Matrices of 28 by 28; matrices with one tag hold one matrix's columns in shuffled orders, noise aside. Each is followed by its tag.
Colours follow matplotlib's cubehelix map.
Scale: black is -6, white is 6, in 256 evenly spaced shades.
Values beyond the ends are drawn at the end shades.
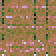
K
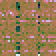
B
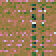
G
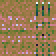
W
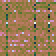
G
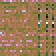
G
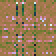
W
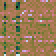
B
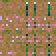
W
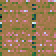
G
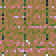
K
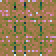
B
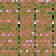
G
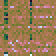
K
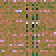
G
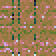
K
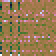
B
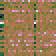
G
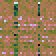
W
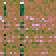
W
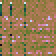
W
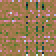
B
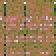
W
